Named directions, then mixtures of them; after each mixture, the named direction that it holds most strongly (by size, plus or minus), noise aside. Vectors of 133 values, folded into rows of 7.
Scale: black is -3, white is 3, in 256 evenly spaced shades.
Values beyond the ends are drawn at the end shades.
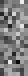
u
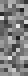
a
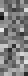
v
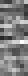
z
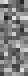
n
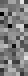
u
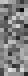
n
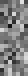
u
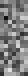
n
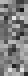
n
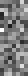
v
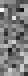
v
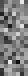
u
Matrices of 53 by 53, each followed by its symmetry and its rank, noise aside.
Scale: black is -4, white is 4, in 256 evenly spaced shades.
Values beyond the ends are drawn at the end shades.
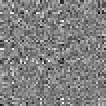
no symmetry, rank five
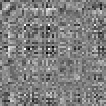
symmetric, rank five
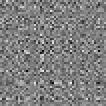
no symmetry, rank six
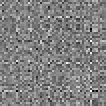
no symmetry, rank five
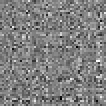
antisymmetric, rank six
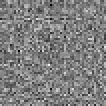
no symmetry, rank six
